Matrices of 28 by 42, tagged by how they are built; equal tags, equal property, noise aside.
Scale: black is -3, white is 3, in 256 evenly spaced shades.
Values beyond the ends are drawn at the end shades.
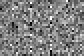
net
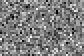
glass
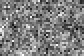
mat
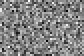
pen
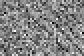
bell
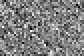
bell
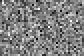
glass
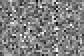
net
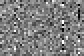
net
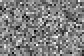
glass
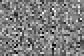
net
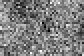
mat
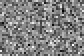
glass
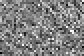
bell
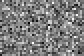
pen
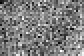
mat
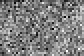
mat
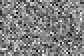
bell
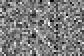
pen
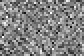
bell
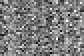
pen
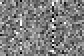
net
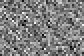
bell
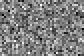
glass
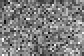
mat
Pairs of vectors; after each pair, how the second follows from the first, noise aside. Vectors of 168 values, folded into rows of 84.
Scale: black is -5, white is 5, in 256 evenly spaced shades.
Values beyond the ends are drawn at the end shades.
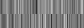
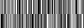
reversed, negated, scaled up.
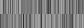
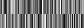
reversed, negated, scaled up.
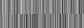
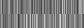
negated.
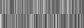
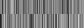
negated.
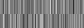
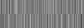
wrapped around, shrunk.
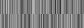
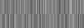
wrapped around, shrunk.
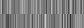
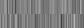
wrapped around, shrunk.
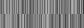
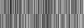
negated.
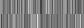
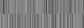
reversed, negated, shrunk.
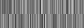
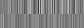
reversed, negated, partly zeroed.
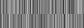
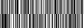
reversed, negated, scaled up.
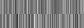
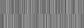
reversed, negated, shrunk.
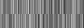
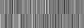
reversed, negated, partly zeroed.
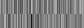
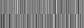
reversed, negated, partly zeroed.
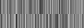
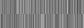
reversed, negated, shrunk.
